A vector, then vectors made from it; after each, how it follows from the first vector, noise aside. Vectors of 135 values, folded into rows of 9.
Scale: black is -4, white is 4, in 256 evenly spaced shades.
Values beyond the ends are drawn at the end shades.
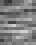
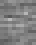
wrapped around, shrunk.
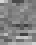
wrapped around, partly zeroed.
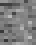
wrapped around, partly zeroed.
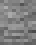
wrapped around, negated, shrunk.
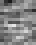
copied.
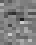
reversed, negated, partly zeroed.
